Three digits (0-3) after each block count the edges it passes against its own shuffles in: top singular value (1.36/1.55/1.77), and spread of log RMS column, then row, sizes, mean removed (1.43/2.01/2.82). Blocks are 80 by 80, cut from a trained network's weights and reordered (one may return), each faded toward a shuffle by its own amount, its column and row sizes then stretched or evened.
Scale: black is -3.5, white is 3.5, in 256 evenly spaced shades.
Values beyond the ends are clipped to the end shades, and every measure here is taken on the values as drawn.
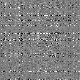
2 2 3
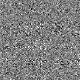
1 1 2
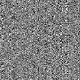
3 2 0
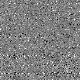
0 1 2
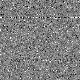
1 0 1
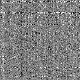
2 0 2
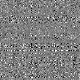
1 2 3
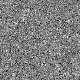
0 0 1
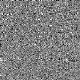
2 1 2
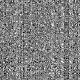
3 0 2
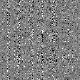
0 3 1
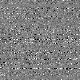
1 0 3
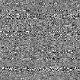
2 0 3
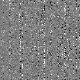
0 3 0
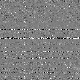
3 0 3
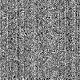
3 0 1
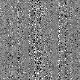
0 3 0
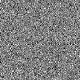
2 1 0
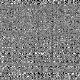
1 0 3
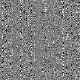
1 3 0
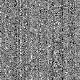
2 2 0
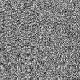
3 0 0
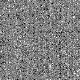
0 1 1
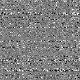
0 1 3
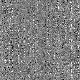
0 2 0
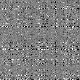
2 2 3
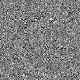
2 0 2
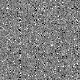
1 2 0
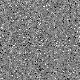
0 1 1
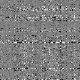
1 2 3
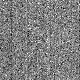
1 0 0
